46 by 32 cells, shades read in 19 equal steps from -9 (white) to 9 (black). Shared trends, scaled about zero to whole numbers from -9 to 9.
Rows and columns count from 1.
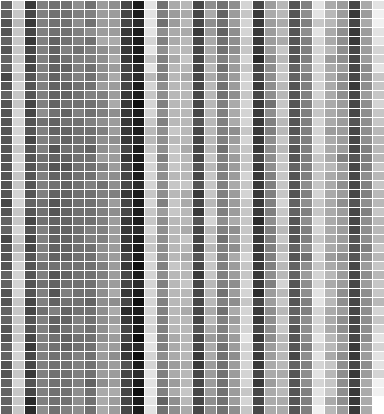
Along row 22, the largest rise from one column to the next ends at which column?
22
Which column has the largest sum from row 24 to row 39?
12
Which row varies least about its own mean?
9
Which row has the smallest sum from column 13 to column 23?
21
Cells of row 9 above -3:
21
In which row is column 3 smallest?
23
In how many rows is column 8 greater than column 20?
45
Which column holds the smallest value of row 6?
13
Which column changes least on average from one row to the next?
7
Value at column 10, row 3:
-2
